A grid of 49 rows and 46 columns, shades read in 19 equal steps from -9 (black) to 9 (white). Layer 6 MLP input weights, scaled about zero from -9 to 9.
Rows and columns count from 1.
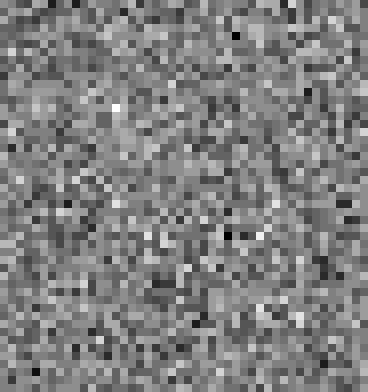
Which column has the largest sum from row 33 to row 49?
38
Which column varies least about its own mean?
6
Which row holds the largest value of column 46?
17
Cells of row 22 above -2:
37
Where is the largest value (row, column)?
14, 15
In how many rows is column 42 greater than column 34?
17
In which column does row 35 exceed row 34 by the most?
1
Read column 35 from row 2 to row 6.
3 -2 1 0 -3
